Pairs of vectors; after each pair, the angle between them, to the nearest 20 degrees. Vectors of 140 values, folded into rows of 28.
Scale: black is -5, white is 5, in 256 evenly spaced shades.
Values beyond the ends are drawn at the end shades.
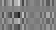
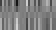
100 degrees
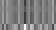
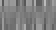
80 degrees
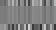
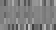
20 degrees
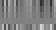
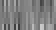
40 degrees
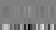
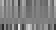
100 degrees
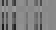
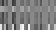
60 degrees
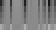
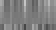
140 degrees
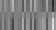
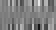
60 degrees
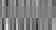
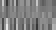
20 degrees
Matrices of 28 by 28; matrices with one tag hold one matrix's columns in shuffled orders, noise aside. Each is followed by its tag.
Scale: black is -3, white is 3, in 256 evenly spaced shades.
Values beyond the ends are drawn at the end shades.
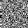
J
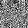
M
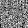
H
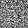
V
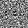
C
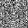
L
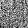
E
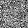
V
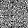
V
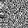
J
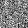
H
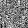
H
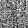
E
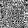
L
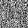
L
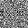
C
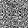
C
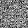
V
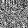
M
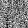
H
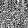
M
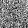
E
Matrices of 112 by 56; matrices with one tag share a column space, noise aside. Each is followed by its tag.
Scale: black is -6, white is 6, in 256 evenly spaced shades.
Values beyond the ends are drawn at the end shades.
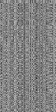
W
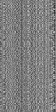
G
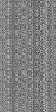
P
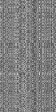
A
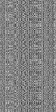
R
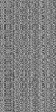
P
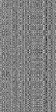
P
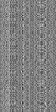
R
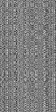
P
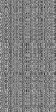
A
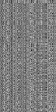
W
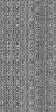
R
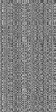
W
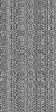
P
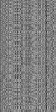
G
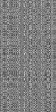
P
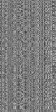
G
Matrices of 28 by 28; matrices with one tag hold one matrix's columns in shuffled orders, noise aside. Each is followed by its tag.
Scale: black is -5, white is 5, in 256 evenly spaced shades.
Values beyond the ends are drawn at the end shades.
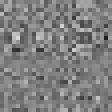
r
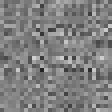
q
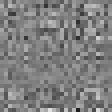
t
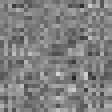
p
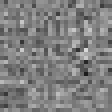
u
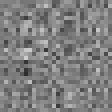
u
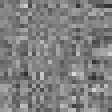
p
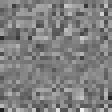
t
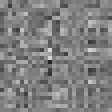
u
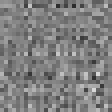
p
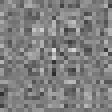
u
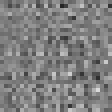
p
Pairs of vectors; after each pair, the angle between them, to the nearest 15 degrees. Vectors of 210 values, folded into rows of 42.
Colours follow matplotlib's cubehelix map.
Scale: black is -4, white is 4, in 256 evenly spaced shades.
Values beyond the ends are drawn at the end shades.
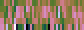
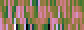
30 degrees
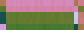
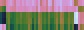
15 degrees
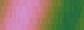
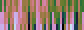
75 degrees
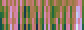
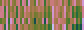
120 degrees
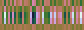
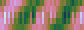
60 degrees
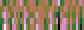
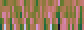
30 degrees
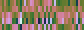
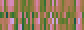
105 degrees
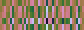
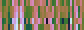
60 degrees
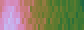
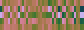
75 degrees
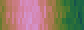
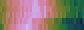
15 degrees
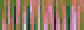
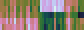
120 degrees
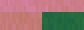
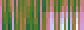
120 degrees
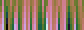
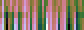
15 degrees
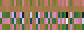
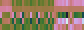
45 degrees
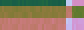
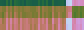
15 degrees
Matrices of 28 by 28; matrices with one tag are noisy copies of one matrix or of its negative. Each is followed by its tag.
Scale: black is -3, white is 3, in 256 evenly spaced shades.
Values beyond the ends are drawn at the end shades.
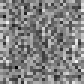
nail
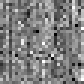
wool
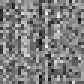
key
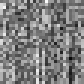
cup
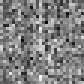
key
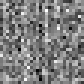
key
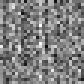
key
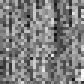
wool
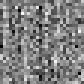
key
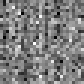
key
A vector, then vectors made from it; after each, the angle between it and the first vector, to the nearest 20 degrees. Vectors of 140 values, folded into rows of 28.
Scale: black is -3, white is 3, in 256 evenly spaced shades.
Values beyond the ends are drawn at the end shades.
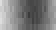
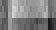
100 degrees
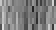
60 degrees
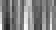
100 degrees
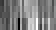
120 degrees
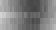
20 degrees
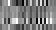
80 degrees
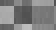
80 degrees
